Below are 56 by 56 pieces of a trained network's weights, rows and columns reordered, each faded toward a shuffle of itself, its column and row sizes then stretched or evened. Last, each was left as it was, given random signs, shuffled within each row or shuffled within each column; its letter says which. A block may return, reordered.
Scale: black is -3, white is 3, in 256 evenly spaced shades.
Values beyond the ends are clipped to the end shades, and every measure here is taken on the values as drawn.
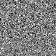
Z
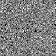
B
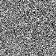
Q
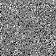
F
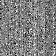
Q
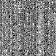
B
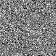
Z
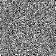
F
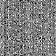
B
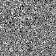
F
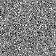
F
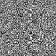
B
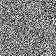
Q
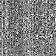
B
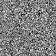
F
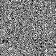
Q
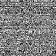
B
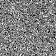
Z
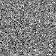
F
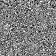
Z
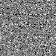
Z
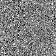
Q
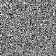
F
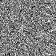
Z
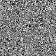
F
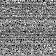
Z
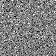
Z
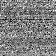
Z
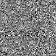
F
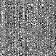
B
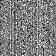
Q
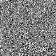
F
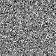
F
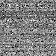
Z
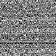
B
